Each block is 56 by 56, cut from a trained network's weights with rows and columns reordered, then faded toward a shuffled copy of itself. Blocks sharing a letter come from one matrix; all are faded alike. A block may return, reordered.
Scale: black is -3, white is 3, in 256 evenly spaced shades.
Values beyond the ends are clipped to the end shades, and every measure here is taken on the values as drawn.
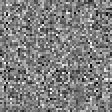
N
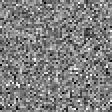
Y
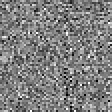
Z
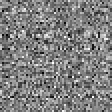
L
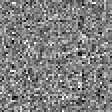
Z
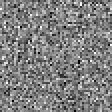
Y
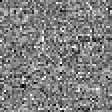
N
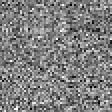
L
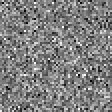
Y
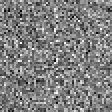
Z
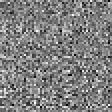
L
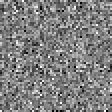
N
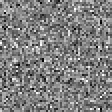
Z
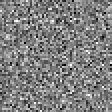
Y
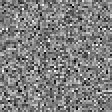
Y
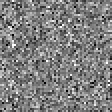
Y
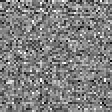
L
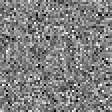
N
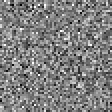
Z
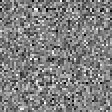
L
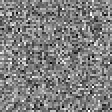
L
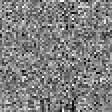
Z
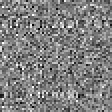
L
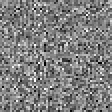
Z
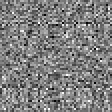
L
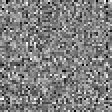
Z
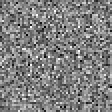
Y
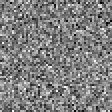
Y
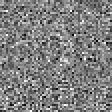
L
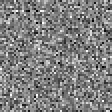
Y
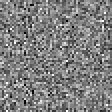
Y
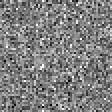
Y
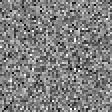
Y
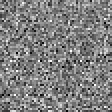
L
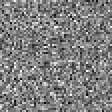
Z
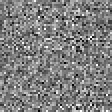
Z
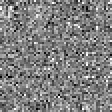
N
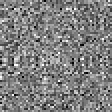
L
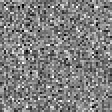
N
